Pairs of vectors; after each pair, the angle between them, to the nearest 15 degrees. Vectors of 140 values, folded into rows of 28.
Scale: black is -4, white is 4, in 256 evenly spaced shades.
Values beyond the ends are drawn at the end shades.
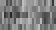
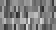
60 degrees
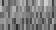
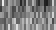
165 degrees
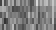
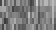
15 degrees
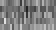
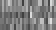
90 degrees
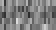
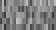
45 degrees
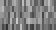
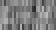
75 degrees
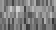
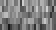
75 degrees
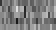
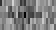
75 degrees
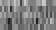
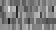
90 degrees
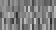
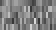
45 degrees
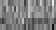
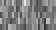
105 degrees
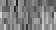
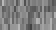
45 degrees
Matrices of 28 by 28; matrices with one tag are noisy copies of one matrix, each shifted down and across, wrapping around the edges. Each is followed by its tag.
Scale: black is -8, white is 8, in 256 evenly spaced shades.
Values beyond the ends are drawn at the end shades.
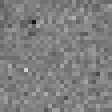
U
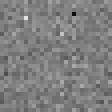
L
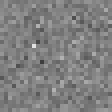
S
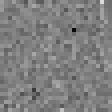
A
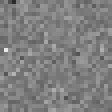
U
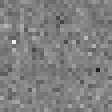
A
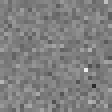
S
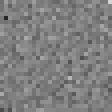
S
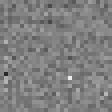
L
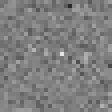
U
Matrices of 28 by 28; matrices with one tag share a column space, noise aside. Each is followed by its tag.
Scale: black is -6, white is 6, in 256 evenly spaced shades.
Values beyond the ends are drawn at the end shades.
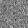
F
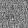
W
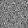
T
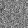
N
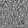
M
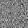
F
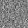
N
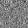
M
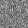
N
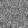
W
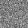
T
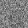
T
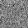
M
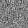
M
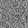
W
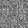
N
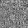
M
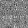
T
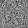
M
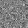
W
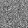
N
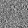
N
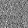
T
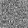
F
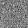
N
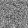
T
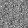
N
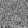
W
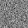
T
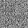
F
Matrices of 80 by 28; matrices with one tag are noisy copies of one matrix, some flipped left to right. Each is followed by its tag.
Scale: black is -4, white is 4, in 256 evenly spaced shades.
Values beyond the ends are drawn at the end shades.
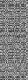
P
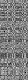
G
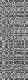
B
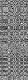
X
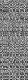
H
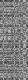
B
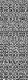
H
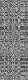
X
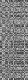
B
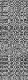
X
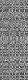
H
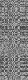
X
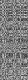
G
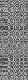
X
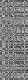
B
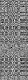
X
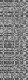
B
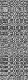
X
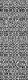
H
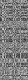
G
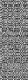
P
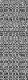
H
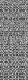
H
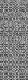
H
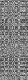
X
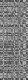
B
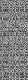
H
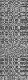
X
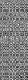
H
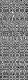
H
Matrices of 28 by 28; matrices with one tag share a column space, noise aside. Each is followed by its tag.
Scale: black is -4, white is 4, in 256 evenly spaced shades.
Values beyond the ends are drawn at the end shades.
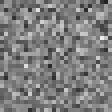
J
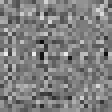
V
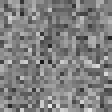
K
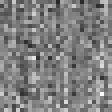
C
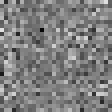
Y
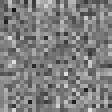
K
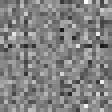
Y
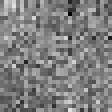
K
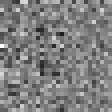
Y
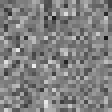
K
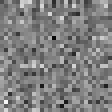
K
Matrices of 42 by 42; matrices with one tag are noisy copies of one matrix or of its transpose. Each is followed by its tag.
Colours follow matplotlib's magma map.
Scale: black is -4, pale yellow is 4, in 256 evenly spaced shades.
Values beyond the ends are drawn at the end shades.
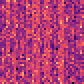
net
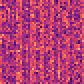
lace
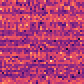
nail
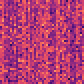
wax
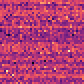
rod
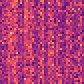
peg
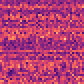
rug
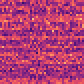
nail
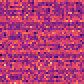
lace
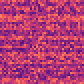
nail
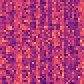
nail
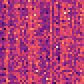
rug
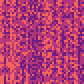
rod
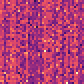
rod
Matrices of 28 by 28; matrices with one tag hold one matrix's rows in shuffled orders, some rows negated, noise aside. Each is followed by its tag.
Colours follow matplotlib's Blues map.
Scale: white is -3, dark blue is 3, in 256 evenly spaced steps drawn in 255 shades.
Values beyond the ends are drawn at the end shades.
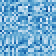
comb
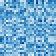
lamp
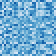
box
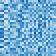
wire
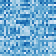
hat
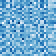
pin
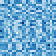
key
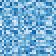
box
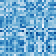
lamp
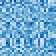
pin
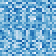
key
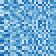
wire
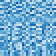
key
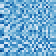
wire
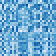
comb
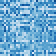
hat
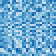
key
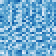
key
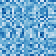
pin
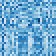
comb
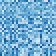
comb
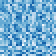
key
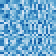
wire
